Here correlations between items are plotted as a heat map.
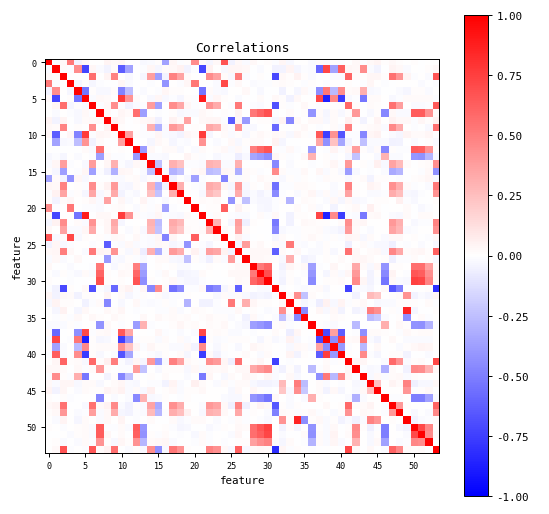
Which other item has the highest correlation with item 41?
53
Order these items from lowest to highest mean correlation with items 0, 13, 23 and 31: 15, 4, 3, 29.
29, 4, 15, 3
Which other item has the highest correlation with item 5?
21
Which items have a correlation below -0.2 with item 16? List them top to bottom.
0, 3, 20, 24
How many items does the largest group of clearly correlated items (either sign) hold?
15
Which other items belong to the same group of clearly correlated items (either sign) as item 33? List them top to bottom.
8, 19, 25, 27
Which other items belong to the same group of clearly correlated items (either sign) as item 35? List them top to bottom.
32, 34, 44, 45, 49
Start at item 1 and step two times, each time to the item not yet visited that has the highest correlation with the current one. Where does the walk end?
40
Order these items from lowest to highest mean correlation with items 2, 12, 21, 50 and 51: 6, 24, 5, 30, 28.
24, 6, 5, 28, 30
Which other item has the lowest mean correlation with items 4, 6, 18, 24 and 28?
31
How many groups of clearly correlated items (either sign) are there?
6
